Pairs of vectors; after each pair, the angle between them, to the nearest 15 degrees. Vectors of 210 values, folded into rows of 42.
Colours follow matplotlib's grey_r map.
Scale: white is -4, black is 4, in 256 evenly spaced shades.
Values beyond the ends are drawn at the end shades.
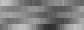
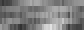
165 degrees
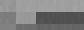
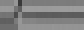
75 degrees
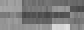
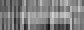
135 degrees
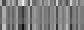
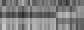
60 degrees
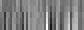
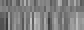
75 degrees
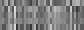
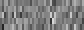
60 degrees
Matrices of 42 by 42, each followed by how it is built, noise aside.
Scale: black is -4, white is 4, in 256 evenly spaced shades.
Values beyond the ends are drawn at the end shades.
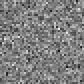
noise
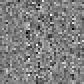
uneven columns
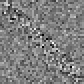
banded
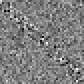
banded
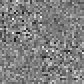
block diagonal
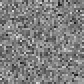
noise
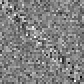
banded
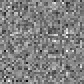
low rank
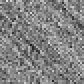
Toeplitz
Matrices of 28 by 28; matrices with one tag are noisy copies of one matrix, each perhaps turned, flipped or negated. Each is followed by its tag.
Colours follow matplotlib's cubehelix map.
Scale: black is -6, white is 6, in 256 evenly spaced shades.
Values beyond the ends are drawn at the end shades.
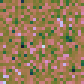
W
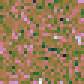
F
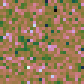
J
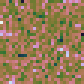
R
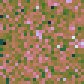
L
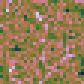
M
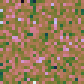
R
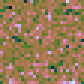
M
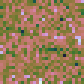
F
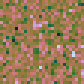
J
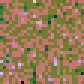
R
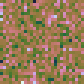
R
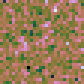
J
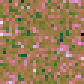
R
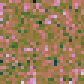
R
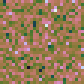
J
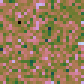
F
